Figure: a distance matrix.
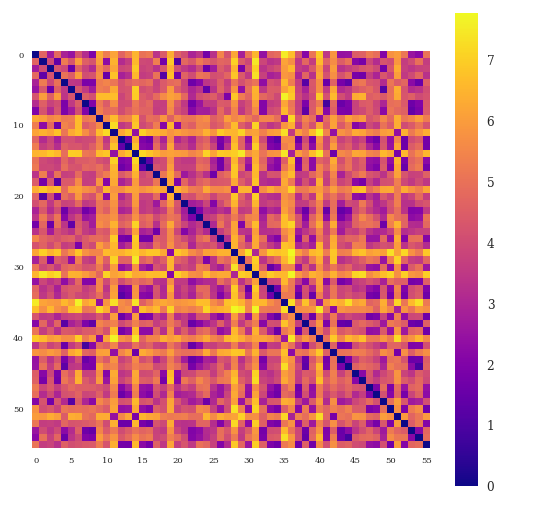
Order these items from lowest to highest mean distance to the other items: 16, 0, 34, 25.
34, 25, 16, 0
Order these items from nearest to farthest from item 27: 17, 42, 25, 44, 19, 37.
37, 44, 25, 17, 19, 42
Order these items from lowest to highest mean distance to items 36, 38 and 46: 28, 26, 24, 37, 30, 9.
37, 30, 24, 26, 9, 28
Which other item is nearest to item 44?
54
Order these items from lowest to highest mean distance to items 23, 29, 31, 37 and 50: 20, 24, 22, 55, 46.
22, 55, 24, 20, 46
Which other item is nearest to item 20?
1
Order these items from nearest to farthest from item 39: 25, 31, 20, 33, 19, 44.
33, 20, 25, 44, 19, 31
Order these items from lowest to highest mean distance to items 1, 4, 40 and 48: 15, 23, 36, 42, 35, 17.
15, 23, 17, 35, 42, 36
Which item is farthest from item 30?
28
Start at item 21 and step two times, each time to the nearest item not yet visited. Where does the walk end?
17
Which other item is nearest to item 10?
3
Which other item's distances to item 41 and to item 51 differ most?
7
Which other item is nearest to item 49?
5
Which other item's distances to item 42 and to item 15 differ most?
14
